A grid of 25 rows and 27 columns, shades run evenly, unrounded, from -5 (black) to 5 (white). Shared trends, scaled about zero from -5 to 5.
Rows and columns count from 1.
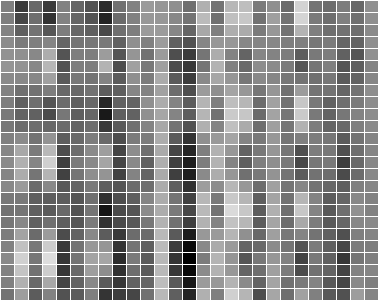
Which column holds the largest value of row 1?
22
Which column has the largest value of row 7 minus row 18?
8
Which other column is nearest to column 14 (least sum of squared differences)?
9
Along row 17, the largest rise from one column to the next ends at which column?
15
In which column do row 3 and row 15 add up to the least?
14
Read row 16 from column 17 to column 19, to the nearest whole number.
2 1 -1
